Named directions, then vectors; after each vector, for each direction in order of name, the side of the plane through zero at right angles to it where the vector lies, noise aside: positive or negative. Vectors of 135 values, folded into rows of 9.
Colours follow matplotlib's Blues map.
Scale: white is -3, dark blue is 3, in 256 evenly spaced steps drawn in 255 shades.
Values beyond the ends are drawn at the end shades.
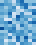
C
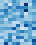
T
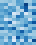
positive, positive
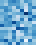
negative, negative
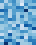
negative, positive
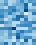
positive, positive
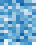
positive, negative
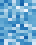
positive, negative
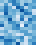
negative, positive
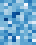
negative, negative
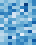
positive, positive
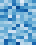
negative, positive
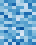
negative, negative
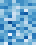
positive, negative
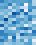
negative, negative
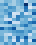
positive, positive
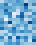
positive, positive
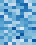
positive, positive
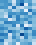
positive, negative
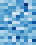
positive, positive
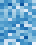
positive, negative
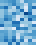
negative, negative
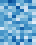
negative, negative
